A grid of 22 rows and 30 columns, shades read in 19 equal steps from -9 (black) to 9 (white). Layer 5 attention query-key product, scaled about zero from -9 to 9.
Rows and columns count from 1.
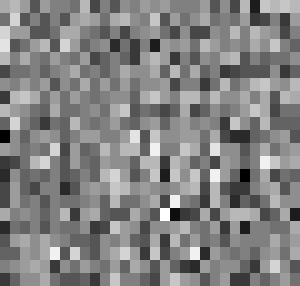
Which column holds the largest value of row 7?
27
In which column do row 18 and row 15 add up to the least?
25
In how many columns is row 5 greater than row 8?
7
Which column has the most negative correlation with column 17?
18
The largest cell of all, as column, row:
17, 17
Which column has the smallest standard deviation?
9
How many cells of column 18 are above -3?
18
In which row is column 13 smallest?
3
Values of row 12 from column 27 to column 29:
3 -1 1
